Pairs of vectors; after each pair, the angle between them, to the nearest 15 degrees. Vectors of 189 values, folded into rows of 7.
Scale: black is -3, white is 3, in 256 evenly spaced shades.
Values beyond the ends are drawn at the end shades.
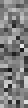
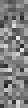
150 degrees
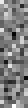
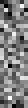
135 degrees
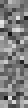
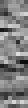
60 degrees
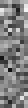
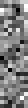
15 degrees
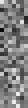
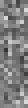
75 degrees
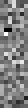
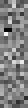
15 degrees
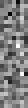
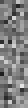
105 degrees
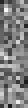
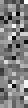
105 degrees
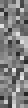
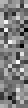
75 degrees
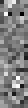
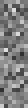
75 degrees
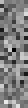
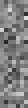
120 degrees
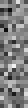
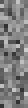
60 degrees
